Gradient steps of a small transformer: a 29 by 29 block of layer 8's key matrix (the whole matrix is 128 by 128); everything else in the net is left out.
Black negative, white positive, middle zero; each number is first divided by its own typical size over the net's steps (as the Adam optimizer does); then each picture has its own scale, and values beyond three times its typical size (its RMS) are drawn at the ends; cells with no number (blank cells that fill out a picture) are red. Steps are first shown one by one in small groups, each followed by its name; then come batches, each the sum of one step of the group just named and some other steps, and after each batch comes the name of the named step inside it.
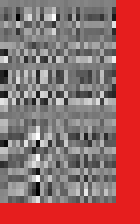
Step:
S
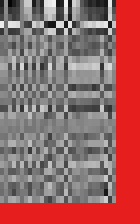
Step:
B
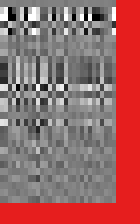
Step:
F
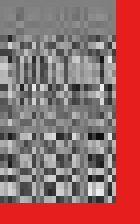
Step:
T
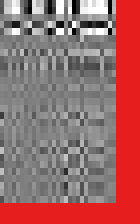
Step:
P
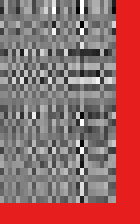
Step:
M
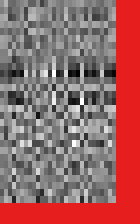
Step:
F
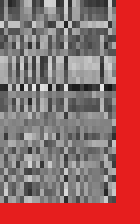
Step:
B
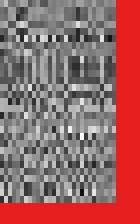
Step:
S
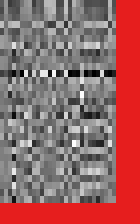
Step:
M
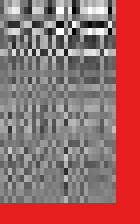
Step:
P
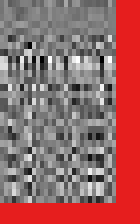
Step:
T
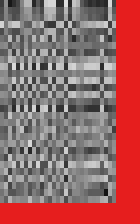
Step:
B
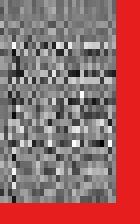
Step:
M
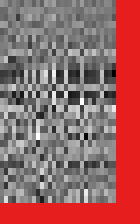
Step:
S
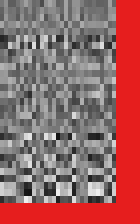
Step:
T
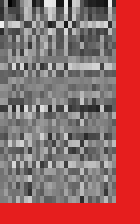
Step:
B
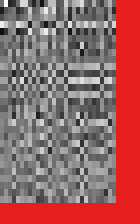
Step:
M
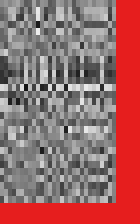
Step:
P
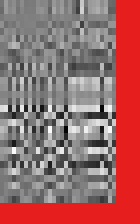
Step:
M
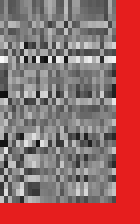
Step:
S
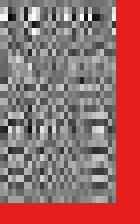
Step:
F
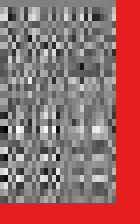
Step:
F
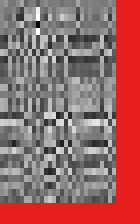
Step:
F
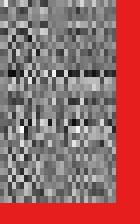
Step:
M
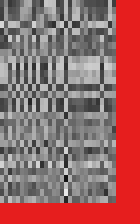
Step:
B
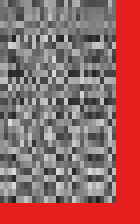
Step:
T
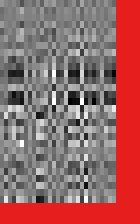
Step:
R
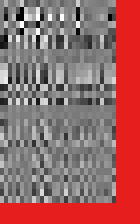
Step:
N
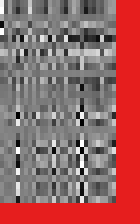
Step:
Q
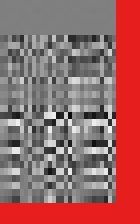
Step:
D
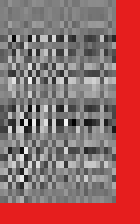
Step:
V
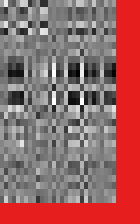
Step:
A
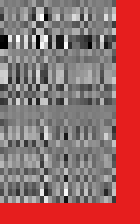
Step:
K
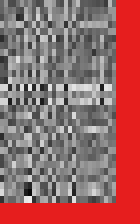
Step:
V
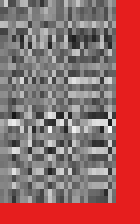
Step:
D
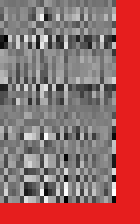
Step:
K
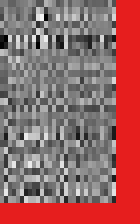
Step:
K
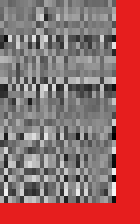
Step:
K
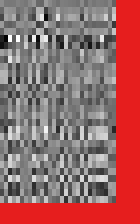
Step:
K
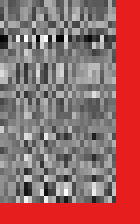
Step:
K
